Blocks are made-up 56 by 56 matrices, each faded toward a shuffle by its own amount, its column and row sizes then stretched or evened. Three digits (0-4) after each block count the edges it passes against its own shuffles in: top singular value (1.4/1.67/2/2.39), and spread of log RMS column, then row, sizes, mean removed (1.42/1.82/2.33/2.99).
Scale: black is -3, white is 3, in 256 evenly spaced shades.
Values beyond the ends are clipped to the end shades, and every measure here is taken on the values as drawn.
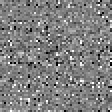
1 2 3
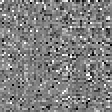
3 1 1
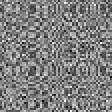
4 0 0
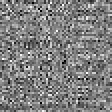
3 2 1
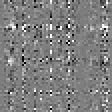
2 4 3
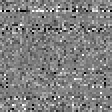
1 0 4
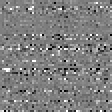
1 1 4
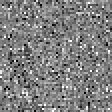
0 1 0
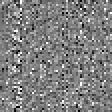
2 3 0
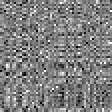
4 1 0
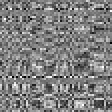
4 0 4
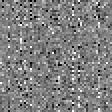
1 3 1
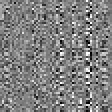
4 4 0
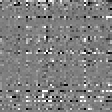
3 3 4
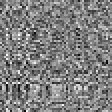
4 2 2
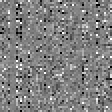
0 4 1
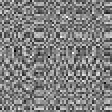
4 0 2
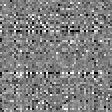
4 2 3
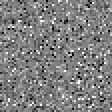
0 1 0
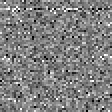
2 0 2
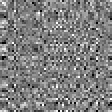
4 2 2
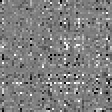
1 3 3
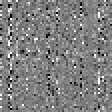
1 4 1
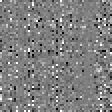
0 4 2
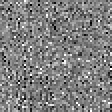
2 2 0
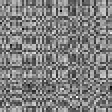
4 1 0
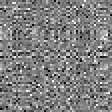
4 1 1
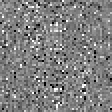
1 2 0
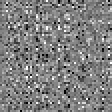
3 3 0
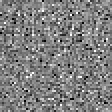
1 1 2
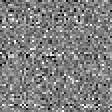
3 0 2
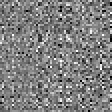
3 3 0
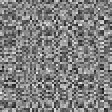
4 2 2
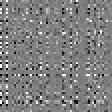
4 4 3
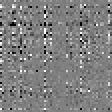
3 4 3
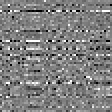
4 0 4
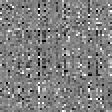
3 3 2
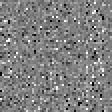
0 2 1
